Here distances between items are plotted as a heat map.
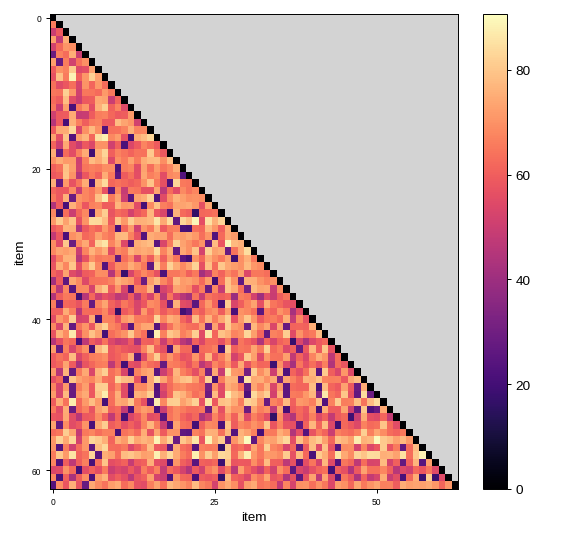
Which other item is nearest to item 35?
25
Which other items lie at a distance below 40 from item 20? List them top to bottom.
10, 21, 28, 32, 39, 55
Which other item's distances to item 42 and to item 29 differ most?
15
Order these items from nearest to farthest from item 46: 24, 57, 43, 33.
43, 24, 33, 57
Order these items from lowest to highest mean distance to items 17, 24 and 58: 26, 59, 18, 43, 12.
12, 43, 59, 26, 18
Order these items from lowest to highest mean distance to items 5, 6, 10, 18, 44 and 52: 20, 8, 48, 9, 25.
20, 9, 25, 48, 8
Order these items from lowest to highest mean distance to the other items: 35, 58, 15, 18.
18, 35, 15, 58
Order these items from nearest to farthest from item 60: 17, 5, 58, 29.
17, 5, 58, 29
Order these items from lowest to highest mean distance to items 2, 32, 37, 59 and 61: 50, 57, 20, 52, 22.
57, 22, 20, 52, 50
